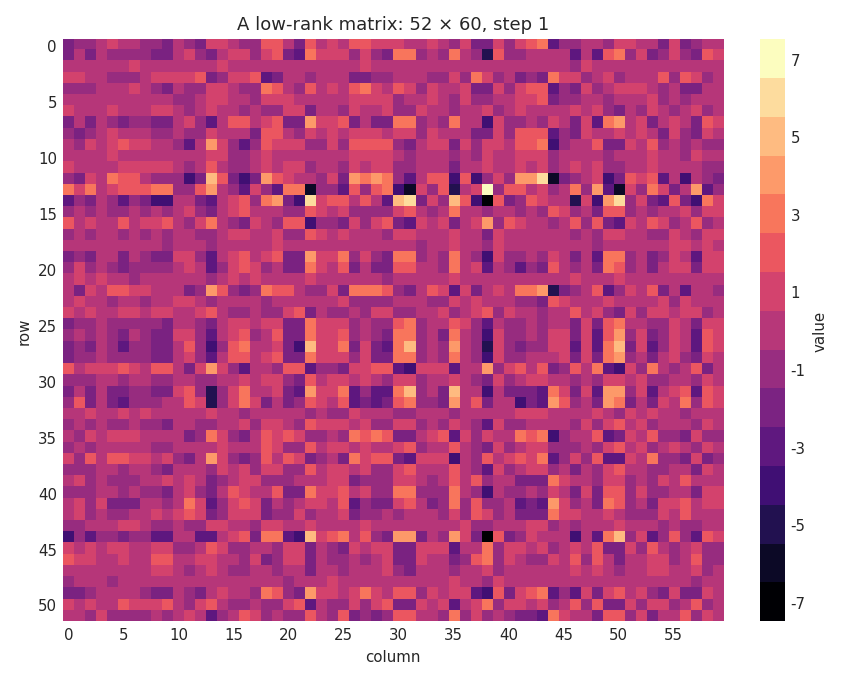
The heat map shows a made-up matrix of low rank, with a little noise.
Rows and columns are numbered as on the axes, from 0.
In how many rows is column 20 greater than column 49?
17
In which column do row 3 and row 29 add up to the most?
38
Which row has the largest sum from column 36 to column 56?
13
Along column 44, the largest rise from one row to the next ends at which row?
23
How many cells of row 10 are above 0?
14
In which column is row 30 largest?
22
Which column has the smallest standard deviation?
3
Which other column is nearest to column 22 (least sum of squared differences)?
50
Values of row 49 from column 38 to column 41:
-4 2 -2 1
